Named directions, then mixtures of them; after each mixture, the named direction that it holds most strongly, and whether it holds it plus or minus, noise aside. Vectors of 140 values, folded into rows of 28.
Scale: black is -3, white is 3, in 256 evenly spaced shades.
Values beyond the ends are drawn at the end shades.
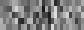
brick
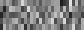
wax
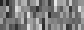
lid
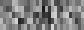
brick, plus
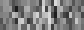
brick, minus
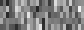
lid, plus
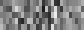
brick, plus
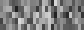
brick, minus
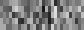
brick, plus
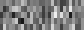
wax, plus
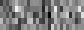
brick, plus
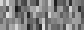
lid, minus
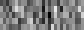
brick, plus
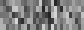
brick, plus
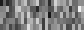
lid, plus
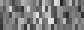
brick, minus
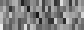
wax, minus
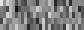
lid, minus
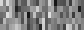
lid, minus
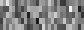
lid, minus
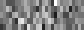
brick, minus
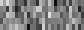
lid, minus
